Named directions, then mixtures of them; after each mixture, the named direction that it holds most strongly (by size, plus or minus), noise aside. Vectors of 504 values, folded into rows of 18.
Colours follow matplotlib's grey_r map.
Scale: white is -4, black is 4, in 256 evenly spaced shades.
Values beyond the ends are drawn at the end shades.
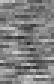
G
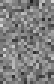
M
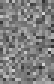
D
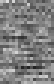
G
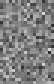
D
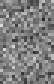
M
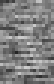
G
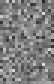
D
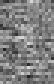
G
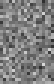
D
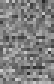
D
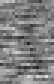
G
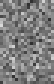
M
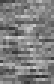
G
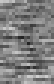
G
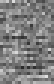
G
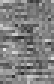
G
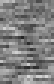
G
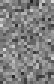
M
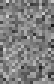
D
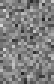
M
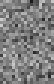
M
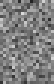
M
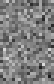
D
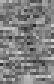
G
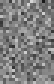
D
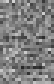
D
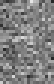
M
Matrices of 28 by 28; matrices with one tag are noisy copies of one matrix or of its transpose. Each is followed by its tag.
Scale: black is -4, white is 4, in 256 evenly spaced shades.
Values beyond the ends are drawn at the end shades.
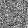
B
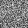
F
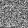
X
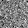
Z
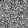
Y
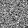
F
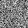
Y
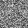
F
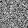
F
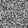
F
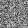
X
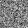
B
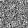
X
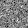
Y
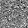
Z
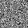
F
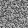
Z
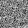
B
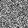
Y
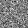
F
